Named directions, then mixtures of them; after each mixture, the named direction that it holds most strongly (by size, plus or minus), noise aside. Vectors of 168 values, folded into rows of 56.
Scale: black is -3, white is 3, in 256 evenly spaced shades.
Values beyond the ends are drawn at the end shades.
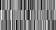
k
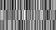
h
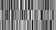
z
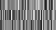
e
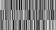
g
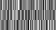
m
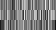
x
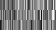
e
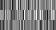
x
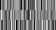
k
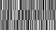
m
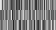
g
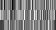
x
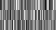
e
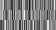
g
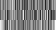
x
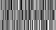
m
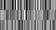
h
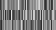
e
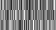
g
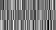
g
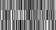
k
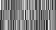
k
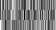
x
